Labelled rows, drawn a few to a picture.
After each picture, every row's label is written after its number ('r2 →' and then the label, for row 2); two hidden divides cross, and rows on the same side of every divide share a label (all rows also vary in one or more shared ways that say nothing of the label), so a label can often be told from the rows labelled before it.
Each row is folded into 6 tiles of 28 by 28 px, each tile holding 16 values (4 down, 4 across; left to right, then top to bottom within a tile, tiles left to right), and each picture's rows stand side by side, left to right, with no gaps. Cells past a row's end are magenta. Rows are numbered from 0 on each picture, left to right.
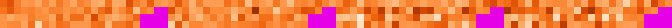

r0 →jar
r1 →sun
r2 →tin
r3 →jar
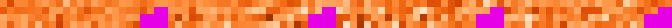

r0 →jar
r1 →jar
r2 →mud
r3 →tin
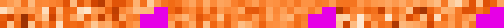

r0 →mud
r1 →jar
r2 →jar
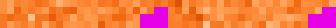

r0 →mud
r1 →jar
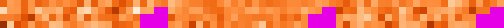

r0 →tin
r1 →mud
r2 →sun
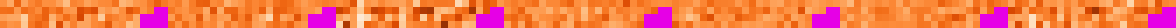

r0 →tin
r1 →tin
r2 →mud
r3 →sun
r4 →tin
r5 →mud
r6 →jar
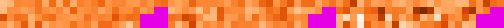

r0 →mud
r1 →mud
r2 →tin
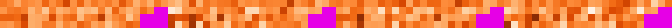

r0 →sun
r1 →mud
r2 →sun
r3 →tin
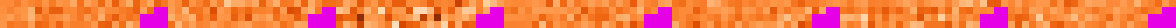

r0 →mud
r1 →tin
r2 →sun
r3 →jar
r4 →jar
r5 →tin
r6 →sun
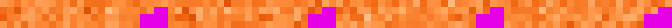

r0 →sun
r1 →sun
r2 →sun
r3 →jar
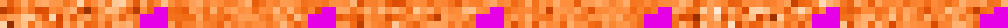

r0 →sun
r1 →sun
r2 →sun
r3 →jar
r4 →sun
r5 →sun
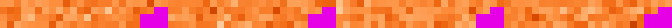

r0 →sun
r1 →tin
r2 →mud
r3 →jar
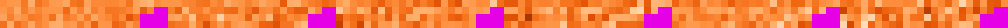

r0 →tin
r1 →tin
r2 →mud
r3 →jar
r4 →jar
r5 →sun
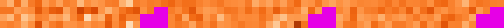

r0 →mud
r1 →jar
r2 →mud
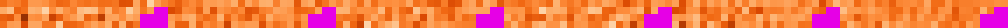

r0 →sun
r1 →jar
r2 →mud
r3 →jar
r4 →jar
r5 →mud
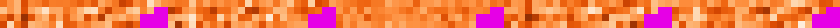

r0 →jar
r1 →jar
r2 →tin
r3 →jar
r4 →mud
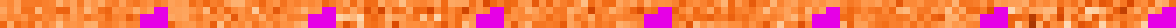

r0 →tin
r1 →tin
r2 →tin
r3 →sun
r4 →jar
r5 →sun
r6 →mud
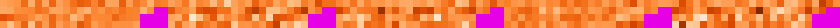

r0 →mud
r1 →mud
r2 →tin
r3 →jar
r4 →sun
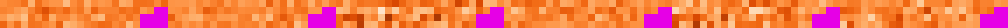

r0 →tin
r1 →mud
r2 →sun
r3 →tin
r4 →mud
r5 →sun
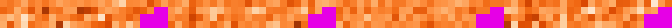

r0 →tin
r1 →jar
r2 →sun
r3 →tin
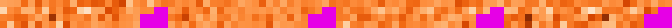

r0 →mud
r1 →sun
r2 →jar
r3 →sun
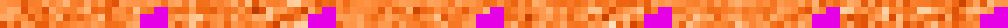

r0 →tin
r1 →mud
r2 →tin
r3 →jar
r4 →mud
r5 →mud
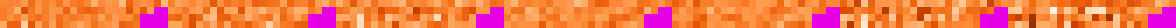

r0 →jar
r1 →sun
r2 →tin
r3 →mud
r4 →jar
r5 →jar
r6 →sun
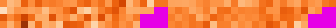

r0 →mud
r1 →mud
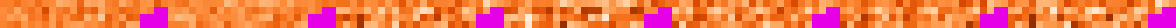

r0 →tin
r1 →tin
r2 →sun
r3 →tin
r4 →tin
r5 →jar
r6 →sun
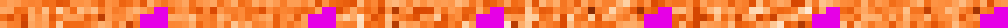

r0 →sun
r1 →tin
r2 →tin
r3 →sun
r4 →jar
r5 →sun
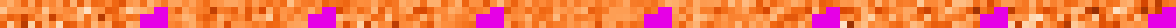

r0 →mud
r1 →tin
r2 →jar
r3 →jar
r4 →mud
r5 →sun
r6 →sun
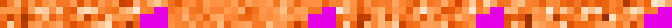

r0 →jar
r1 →jar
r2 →tin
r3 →sun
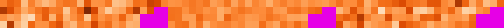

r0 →sun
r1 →jar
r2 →sun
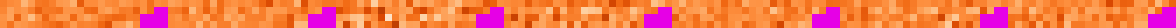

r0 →mud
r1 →mud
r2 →jar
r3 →sun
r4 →mud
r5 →jar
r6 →mud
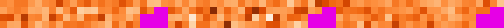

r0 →sun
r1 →tin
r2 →jar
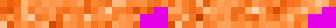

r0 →sun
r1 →tin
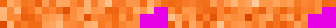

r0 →tin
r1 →tin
